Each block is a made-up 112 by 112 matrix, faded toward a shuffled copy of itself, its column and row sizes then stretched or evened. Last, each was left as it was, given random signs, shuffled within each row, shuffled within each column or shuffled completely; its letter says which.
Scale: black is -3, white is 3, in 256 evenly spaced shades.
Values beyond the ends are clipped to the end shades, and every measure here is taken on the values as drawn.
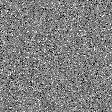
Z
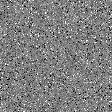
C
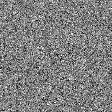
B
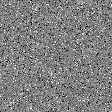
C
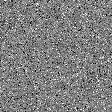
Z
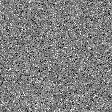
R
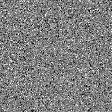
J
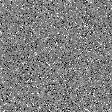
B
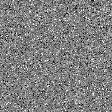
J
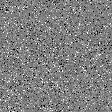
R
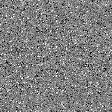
J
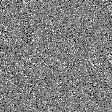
J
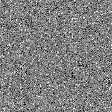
C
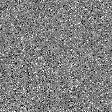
B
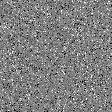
C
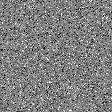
R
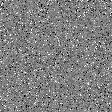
Z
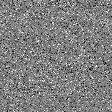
R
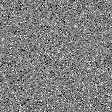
Z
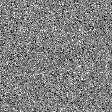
B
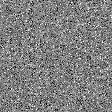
C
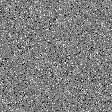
Z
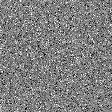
C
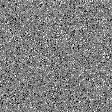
B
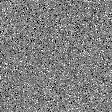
R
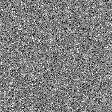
C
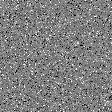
Z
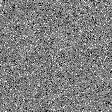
Z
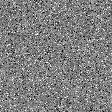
Z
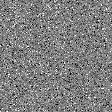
B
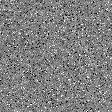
Z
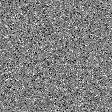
Z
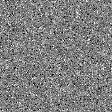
B
